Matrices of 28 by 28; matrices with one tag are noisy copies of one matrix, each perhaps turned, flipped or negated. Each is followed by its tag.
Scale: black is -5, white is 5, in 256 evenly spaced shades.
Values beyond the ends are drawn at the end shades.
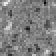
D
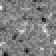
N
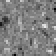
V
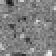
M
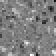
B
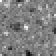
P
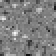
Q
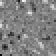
B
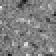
V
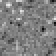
B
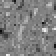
V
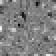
Q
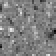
V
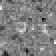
N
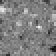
M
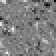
B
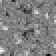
N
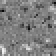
D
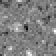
P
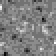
N
